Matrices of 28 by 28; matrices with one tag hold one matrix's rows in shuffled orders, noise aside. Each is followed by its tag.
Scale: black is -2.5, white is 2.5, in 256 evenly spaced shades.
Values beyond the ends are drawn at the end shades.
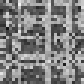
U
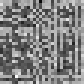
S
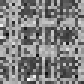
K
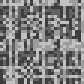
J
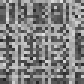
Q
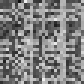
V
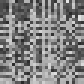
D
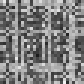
Q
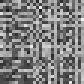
S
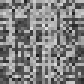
D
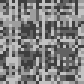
K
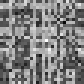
D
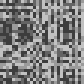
S
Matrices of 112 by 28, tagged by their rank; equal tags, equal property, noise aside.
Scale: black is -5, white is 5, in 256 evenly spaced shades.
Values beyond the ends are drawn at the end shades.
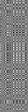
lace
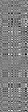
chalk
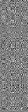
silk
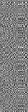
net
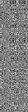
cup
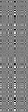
lace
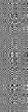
net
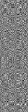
cup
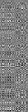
cup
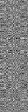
cup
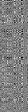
net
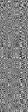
net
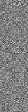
silk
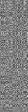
silk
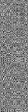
silk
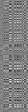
lace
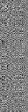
silk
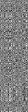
cup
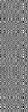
chalk
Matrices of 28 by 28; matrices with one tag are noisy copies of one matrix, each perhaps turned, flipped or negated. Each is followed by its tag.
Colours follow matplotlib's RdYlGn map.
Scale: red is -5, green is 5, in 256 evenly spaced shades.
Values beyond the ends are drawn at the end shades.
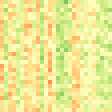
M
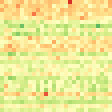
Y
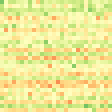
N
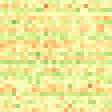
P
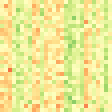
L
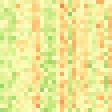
M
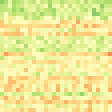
Y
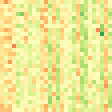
N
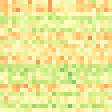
L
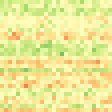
M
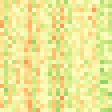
N
